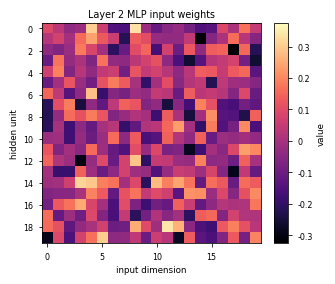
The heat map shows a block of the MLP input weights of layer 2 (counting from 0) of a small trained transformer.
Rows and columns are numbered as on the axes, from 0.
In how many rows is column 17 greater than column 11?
9
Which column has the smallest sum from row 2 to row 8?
19
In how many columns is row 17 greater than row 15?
5
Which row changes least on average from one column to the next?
4
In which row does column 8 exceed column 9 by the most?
12
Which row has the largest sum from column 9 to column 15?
14
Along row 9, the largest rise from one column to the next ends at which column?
15
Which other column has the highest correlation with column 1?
17
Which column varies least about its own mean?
16
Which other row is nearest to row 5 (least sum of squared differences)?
10
